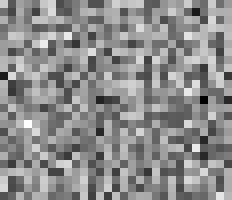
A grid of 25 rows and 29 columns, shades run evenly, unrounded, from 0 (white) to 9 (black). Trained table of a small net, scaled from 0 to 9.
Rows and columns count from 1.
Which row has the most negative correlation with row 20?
14
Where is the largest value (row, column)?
13, 26
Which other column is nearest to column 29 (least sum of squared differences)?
11
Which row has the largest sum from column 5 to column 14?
4
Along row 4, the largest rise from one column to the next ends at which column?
22
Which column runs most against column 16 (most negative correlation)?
28
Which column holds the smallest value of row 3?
27
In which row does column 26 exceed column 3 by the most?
9
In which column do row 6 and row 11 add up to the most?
10
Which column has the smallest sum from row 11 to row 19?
5
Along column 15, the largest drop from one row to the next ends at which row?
25
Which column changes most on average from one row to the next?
24
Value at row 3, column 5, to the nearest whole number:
2
